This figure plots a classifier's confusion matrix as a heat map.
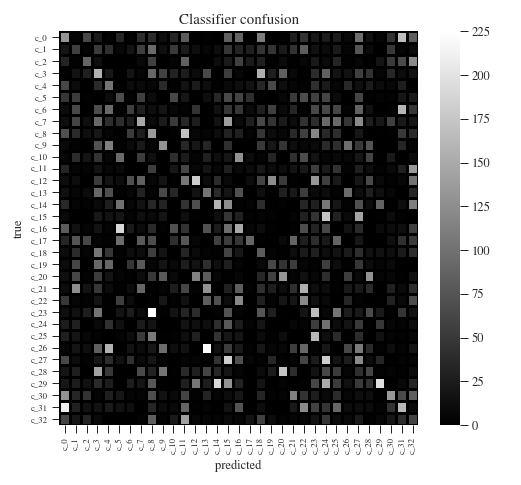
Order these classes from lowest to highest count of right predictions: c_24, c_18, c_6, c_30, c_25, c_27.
c_25, c_6, c_18, c_24, c_27, c_30
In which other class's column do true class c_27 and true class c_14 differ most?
c_32
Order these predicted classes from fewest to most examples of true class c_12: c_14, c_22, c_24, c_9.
c_22, c_9, c_14, c_24
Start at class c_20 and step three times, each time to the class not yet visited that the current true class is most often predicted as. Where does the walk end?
c_18
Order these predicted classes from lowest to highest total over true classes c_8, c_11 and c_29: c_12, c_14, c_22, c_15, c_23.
c_22, c_12, c_15, c_14, c_23
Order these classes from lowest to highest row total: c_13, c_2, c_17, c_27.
c_2, c_13, c_27, c_17
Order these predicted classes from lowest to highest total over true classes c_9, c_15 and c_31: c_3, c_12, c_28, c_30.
c_12, c_30, c_28, c_3
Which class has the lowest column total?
c_17
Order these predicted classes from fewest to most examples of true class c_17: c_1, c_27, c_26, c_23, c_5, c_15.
c_26, c_27, c_23, c_15, c_1, c_5
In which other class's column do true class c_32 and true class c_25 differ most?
c_23
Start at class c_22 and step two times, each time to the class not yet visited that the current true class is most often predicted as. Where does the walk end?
c_5
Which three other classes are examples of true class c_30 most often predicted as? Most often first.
c_0, c_21, c_32
